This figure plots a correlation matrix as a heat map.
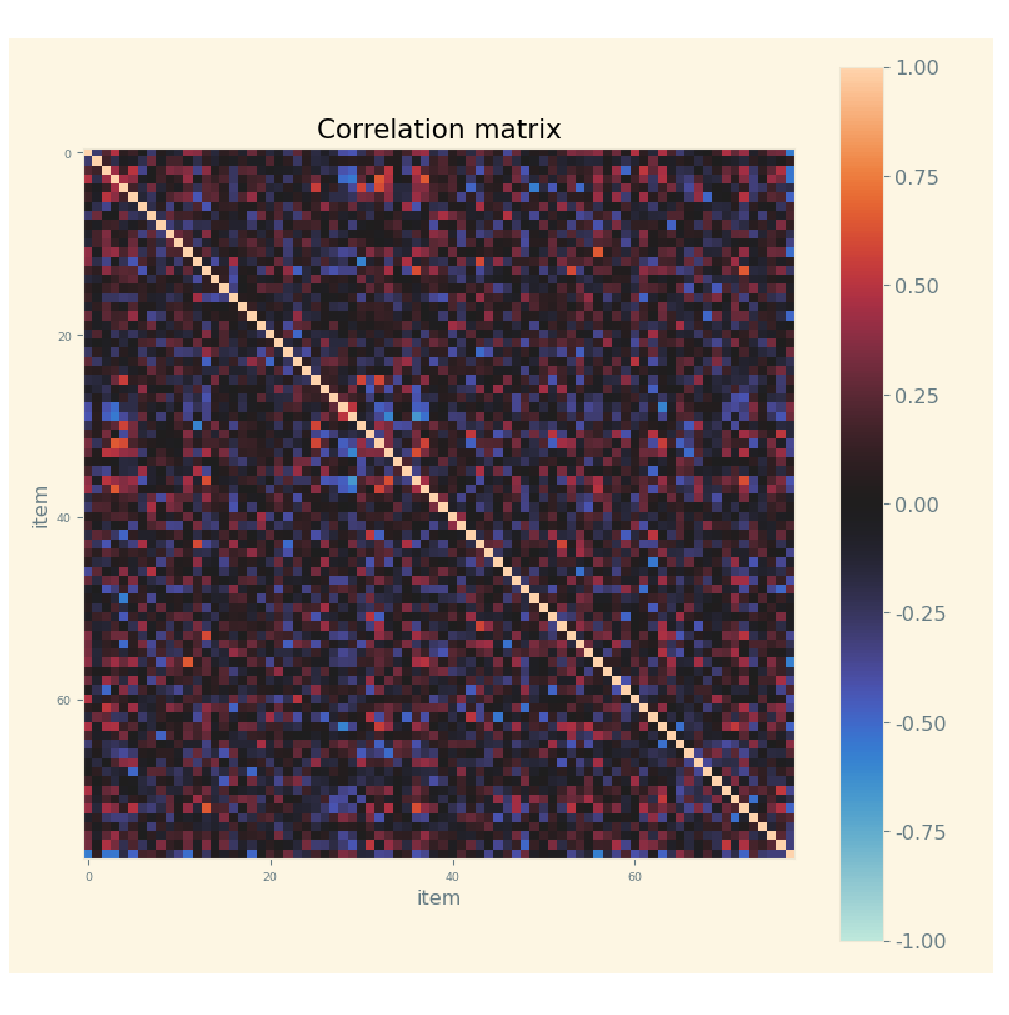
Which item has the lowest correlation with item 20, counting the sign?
23
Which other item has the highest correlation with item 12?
43
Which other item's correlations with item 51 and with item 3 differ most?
32
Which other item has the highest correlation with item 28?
29
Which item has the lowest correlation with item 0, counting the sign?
77
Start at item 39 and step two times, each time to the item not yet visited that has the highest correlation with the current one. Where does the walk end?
46
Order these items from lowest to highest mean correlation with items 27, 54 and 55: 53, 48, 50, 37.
53, 37, 48, 50
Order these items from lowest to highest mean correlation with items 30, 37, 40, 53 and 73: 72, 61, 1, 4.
1, 61, 72, 4
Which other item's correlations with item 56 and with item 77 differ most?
11
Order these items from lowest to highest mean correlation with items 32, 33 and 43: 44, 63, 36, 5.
5, 36, 44, 63
